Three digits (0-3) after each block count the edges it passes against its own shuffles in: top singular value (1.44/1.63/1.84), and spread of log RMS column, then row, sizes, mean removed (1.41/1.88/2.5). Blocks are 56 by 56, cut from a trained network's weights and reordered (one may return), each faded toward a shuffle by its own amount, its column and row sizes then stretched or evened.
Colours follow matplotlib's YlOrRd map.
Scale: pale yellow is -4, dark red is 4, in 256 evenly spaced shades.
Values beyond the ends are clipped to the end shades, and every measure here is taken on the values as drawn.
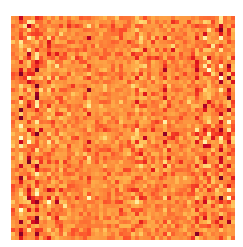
3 3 0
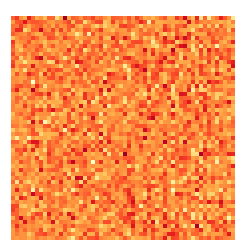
2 1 0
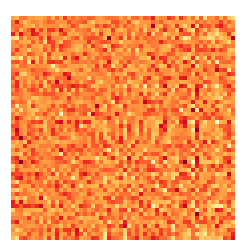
3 1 1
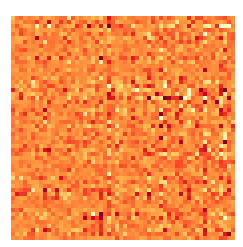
0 2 2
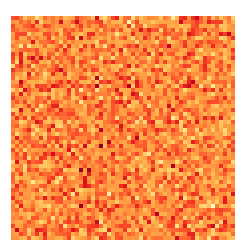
0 0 0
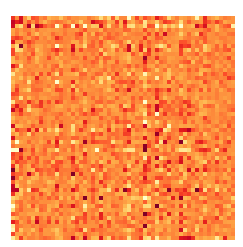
0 3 2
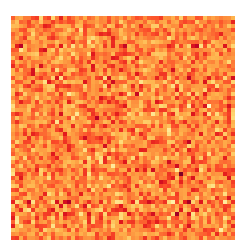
3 0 1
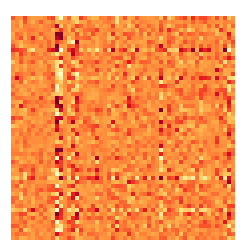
3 3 1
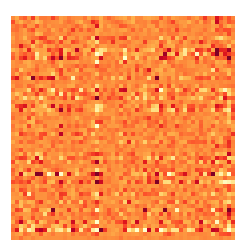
2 2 3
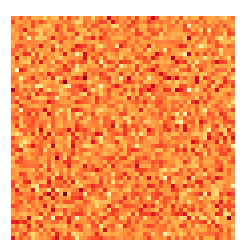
1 0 1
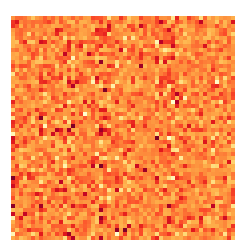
1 2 0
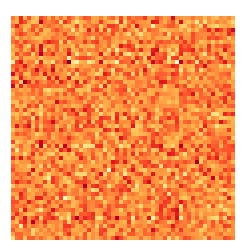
2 0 1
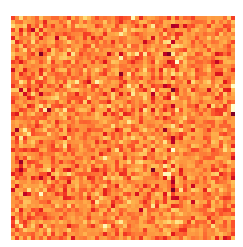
1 2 1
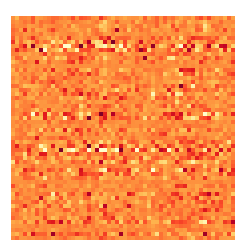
1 1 3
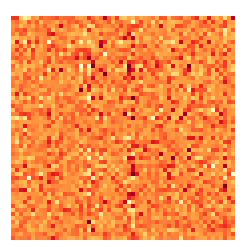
1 2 1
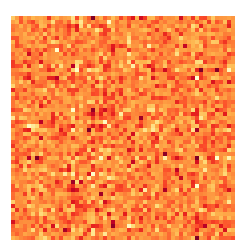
0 2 1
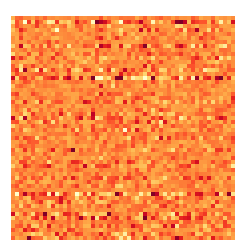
2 0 3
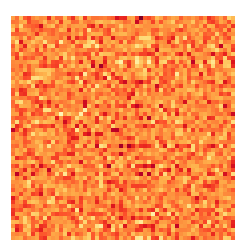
2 0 1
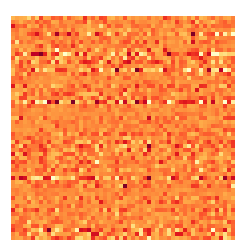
2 0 3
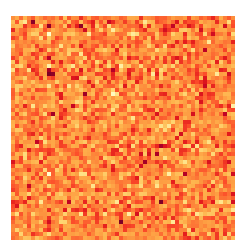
1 0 1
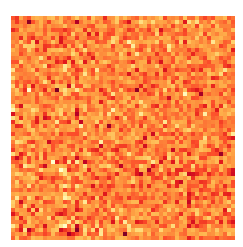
1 0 1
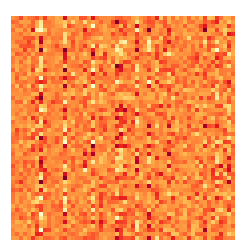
3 3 0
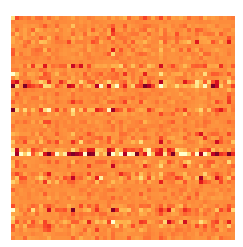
3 1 3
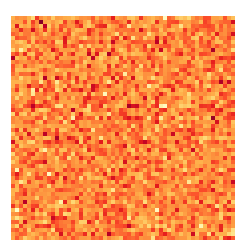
0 0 1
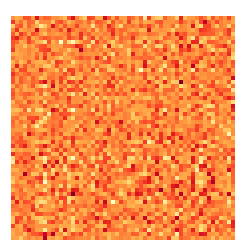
3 2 1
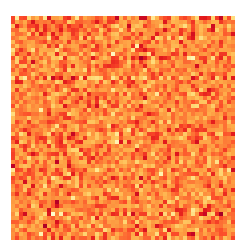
3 0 1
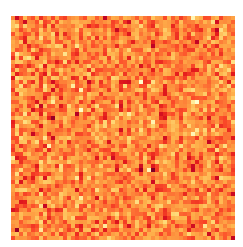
3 1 0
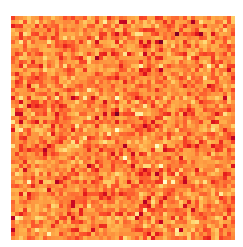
2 0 1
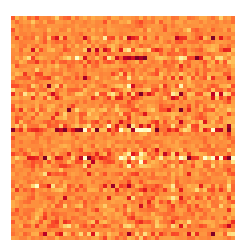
2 1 3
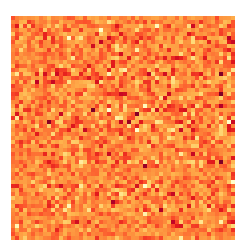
0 1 2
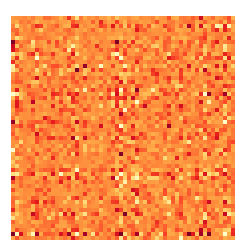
1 3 2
